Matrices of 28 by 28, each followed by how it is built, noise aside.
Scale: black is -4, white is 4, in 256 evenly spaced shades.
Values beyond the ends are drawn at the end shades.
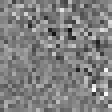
upper triangular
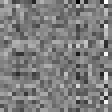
low rank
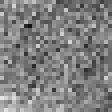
smooth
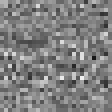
low rank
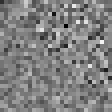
upper triangular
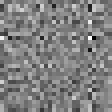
low rank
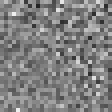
upper triangular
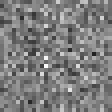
low rank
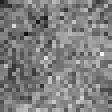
smooth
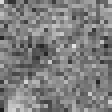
smooth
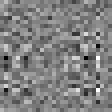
low rank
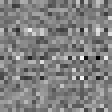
low rank
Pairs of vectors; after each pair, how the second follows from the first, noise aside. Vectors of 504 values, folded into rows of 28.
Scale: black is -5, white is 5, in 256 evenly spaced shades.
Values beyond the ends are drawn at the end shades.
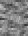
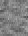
reversed, shrunk.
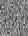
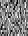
wrapped around, scaled up.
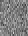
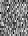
negated, scaled up.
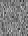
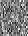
negated, scaled up.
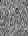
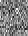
negated, scaled up.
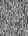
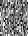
reversed, negated, scaled up.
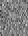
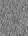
reversed, negated, shrunk.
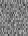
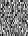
reversed, negated, scaled up.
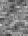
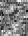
reversed, negated, scaled up.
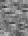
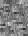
reversed.
